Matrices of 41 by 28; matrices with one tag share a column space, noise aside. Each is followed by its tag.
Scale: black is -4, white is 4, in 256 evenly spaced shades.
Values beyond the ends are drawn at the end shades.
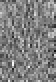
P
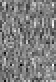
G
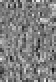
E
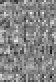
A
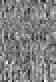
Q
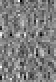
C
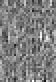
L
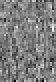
E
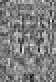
A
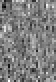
E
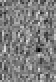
A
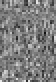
L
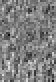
Q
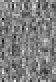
E
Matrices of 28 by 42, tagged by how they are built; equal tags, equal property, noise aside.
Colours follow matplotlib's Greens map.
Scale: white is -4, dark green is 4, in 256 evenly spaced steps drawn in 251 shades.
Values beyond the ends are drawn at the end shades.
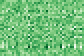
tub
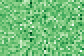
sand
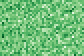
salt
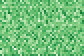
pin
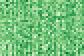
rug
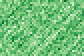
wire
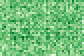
rug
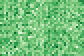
rug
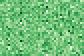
sand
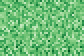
pin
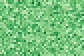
salt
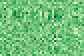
tub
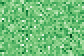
sand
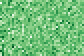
sand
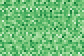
pin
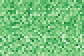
pin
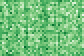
rug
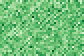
wire
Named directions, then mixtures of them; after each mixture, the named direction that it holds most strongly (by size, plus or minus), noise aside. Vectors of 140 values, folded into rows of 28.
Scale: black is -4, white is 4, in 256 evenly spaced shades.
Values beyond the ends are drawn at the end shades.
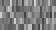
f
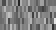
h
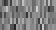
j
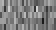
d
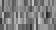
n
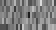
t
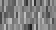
n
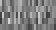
n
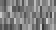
f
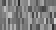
h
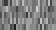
j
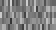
f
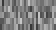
n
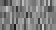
j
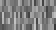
n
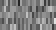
h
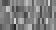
f
